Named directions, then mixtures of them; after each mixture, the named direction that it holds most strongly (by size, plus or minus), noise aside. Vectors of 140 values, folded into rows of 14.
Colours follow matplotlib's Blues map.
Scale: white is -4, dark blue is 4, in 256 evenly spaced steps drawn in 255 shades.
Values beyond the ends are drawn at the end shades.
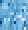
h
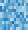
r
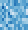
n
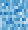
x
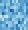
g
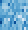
h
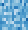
x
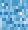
x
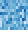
x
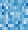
n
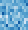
g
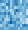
x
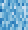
r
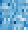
h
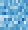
g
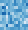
n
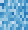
r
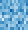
g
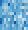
h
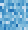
r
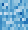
x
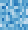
n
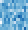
h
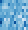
h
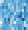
h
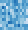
n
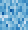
g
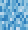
r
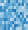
r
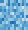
r
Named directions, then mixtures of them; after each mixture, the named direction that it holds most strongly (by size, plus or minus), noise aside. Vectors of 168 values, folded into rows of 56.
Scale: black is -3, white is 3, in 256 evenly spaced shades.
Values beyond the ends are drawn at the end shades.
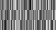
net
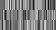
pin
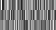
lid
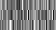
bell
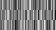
net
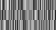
lid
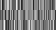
lid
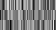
pin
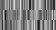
pin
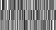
lid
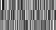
lid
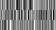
bell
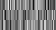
pin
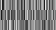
lid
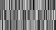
pin
